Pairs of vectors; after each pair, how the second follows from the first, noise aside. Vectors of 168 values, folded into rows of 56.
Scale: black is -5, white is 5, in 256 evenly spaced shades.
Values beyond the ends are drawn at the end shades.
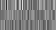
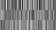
negated.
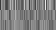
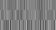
reversed, negated, shrunk.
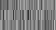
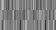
wrapped around, partly zeroed.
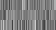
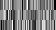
negated, scaled up.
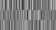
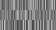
reversed.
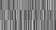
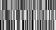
negated, scaled up.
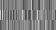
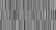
reversed, negated, shrunk.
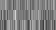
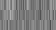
reversed, negated, shrunk.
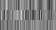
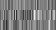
reversed.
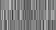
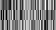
negated, scaled up.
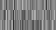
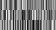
scaled up.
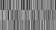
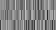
reversed.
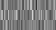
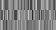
negated.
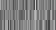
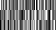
scaled up.
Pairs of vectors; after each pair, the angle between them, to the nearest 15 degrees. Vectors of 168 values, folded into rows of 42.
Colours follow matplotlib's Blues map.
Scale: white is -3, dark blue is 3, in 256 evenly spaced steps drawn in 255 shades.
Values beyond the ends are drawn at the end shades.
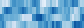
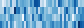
60 degrees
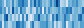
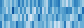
30 degrees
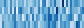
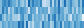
90 degrees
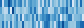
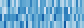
75 degrees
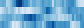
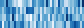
120 degrees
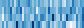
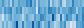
30 degrees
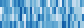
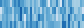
15 degrees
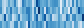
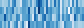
45 degrees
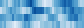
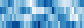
165 degrees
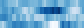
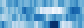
165 degrees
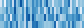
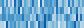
75 degrees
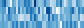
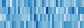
45 degrees
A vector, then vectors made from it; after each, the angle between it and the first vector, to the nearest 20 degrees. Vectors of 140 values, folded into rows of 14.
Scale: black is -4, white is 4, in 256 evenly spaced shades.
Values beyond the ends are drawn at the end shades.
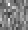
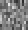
40 degrees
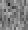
160 degrees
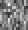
20 degrees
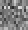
100 degrees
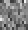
60 degrees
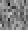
160 degrees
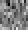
140 degrees
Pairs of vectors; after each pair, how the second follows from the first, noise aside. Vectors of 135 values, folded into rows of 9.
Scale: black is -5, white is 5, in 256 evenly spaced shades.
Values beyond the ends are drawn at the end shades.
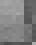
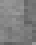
shrunk.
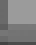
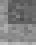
negated.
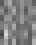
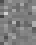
wrapped around, partly zeroed.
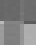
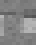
wrapped around, partly zeroed.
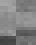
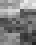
reversed, negated, scaled up.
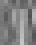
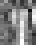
scaled up.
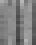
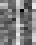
wrapped around, negated, scaled up.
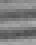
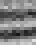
scaled up.
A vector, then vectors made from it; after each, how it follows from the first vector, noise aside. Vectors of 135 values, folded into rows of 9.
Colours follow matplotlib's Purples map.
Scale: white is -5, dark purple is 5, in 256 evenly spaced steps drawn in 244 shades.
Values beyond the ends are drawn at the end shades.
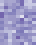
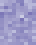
shrunk.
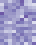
copied.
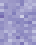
shrunk.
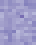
negated, shrunk.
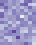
sign-scrambled.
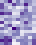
reversed, negated, scaled up.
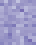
wrapped around, negated, shrunk.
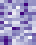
reversed, negated, scaled up.
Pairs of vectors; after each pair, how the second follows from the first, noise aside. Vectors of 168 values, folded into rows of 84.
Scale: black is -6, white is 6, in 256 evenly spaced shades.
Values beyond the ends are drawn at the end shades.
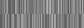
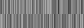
sign-scrambled.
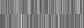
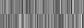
shuffled.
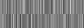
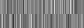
sign-scrambled.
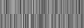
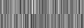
copied.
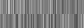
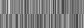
copied.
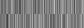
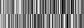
negated, scaled up.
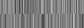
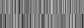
copied.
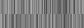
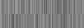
shrunk.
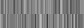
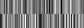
negated, scaled up.
